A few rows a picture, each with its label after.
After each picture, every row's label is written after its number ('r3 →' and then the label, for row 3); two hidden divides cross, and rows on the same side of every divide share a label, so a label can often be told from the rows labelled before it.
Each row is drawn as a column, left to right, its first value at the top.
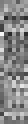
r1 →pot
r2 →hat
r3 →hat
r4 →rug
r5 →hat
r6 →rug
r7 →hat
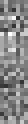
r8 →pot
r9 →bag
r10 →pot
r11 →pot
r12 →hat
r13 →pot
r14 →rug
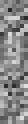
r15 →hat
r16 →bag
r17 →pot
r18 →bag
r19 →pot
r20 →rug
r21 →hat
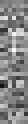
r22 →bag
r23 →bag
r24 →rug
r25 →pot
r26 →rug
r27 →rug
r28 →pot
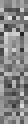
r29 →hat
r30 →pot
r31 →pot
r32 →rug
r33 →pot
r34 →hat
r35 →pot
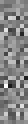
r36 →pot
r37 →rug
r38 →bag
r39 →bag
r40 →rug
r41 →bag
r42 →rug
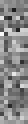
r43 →pot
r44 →hat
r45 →rug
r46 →pot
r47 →pot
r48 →rug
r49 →rug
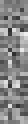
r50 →rug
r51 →rug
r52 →bag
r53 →rug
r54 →rug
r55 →pot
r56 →pot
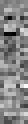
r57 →bag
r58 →hat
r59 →hat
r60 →hat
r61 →bag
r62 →rug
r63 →rug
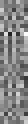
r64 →hat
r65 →pot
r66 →hat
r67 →pot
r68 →hat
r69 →rug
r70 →pot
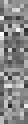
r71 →pot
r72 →hat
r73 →rug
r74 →hat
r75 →hat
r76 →rug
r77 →bag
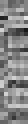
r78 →rug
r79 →hat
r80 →bag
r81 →bag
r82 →bag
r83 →bag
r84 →bag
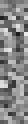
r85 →rug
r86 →rug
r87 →pot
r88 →bag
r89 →hat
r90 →hat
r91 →pot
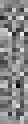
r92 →rug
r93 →rug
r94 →pot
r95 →hat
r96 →bag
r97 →pot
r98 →hat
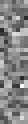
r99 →bag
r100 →hat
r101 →rug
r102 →pot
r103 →pot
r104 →rug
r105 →rug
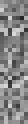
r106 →hat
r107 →rug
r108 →bag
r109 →rug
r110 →rug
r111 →hat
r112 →bag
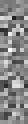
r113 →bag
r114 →bag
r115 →pot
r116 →rug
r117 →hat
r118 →rug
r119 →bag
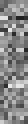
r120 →pot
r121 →bag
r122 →rug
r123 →hat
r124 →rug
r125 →rug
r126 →hat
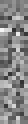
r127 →rug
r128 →rug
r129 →hat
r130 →bag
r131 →pot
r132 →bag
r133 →hat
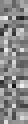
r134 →bag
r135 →pot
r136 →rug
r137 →bag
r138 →rug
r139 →rug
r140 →rug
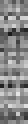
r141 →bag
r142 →hat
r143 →bag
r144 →bag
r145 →hat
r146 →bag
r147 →bag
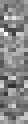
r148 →rug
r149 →pot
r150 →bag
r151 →bag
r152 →pot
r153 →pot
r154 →rug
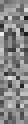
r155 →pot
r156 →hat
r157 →bag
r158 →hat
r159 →rug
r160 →bag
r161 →hat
